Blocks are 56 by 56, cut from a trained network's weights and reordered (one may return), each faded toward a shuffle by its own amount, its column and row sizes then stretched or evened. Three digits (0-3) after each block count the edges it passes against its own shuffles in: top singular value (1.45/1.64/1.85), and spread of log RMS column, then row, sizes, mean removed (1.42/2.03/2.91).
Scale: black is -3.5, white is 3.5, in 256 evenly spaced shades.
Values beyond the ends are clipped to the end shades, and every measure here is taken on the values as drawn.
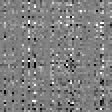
1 3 2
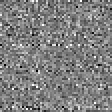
0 0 2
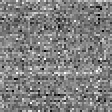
2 1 1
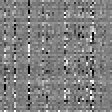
3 3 0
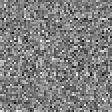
1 0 1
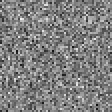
1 0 0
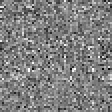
0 1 1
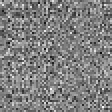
3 2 0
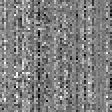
3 3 0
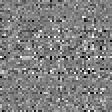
1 1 3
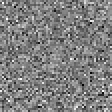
0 0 1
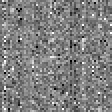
0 2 0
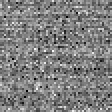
1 0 0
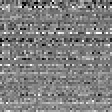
3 0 3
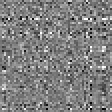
3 2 2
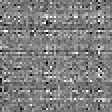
3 2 2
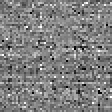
1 1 1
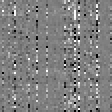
2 3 0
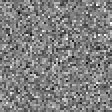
0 1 0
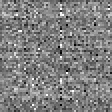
1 1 0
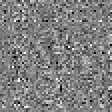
1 2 2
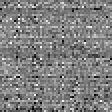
2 1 2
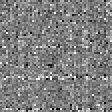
0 0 2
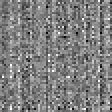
3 2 1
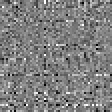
2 2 2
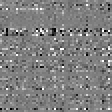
0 2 3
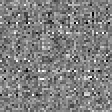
1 1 2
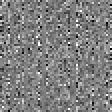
0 3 0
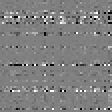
2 2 3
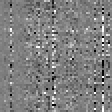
2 3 0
